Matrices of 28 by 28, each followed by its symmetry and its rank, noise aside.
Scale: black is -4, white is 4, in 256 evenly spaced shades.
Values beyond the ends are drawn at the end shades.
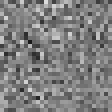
antisymmetric, rank six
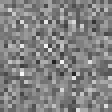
symmetric, rank seven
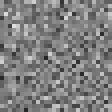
no symmetry, rank eight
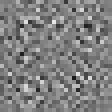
antisymmetric, rank six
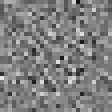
antisymmetric, rank eight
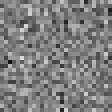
no symmetry, rank seven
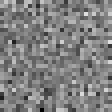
no symmetry, rank eight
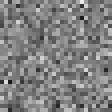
no symmetry, rank seven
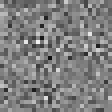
antisymmetric, rank eight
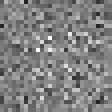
symmetric, rank six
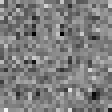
symmetric, rank six
